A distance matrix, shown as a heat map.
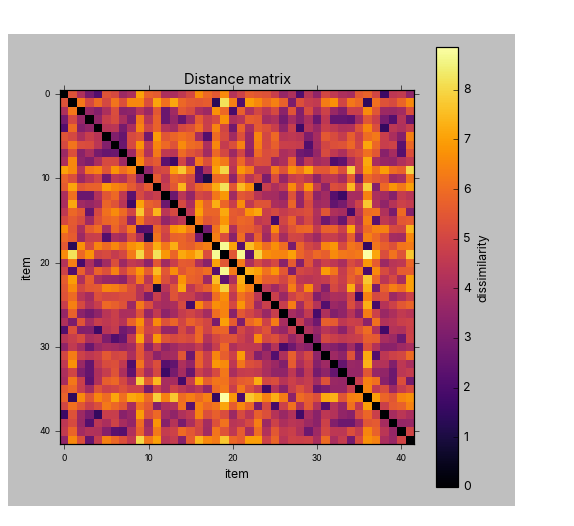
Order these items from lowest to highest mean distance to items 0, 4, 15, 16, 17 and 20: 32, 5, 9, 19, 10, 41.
10, 5, 32, 9, 41, 19
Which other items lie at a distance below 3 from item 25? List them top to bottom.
15, 31, 37
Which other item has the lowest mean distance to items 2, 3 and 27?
30
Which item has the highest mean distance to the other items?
19
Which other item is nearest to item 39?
3
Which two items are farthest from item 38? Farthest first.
9, 16
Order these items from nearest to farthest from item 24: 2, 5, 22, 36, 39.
39, 2, 5, 22, 36
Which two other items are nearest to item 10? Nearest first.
17, 16
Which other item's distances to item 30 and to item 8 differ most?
27
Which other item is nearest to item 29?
6
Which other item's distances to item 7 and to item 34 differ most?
14
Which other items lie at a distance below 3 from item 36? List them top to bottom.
1, 18, 21
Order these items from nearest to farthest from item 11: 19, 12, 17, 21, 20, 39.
12, 20, 17, 39, 21, 19
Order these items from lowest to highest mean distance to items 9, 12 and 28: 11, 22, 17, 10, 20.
20, 10, 17, 11, 22
